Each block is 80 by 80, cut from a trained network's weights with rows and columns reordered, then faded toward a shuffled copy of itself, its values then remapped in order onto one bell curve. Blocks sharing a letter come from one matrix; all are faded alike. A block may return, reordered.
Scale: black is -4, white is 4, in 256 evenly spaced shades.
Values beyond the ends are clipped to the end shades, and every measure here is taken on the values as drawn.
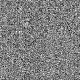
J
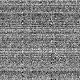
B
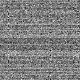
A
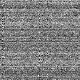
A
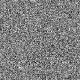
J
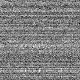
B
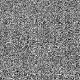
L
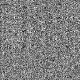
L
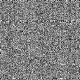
L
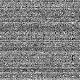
A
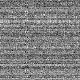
B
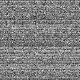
A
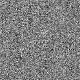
J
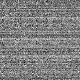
A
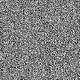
J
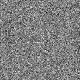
J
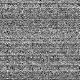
A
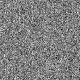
J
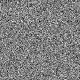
J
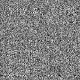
L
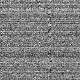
A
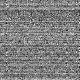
A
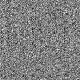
J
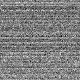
B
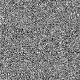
J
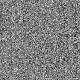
J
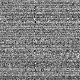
A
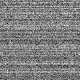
B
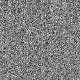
J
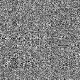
L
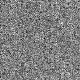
J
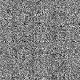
L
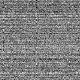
B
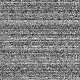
B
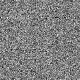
J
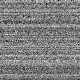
B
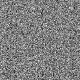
J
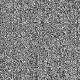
L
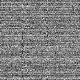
A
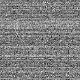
A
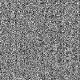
L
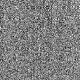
L
